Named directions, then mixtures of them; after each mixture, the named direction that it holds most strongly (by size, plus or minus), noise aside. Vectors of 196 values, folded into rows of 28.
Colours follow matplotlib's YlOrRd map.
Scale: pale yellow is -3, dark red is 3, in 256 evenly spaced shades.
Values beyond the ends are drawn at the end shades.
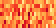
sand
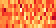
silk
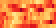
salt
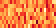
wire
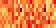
silk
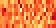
silk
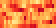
salt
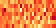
silk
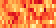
salt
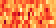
sand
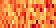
wire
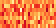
sand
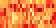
salt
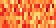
sand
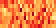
silk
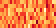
wire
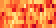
salt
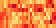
salt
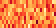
wire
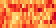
salt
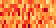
sand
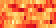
salt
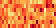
wire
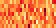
wire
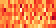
silk
